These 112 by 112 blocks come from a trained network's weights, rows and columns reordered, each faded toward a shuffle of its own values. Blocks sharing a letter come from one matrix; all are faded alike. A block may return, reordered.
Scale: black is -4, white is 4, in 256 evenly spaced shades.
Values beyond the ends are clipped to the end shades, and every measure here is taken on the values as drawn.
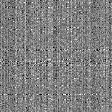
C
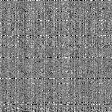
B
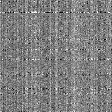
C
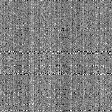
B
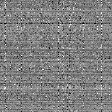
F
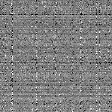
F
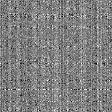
C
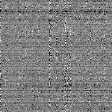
F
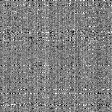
B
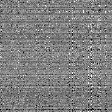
F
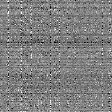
F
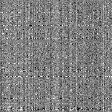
C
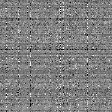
F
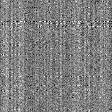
C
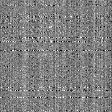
B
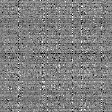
F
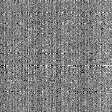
C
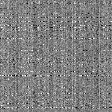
B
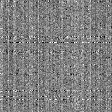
C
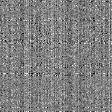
C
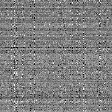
F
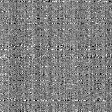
B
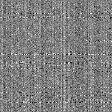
B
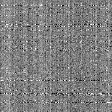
B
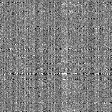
C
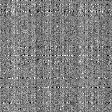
B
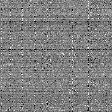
F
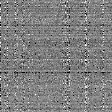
F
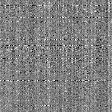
B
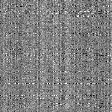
C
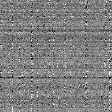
F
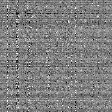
F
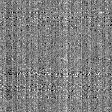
C
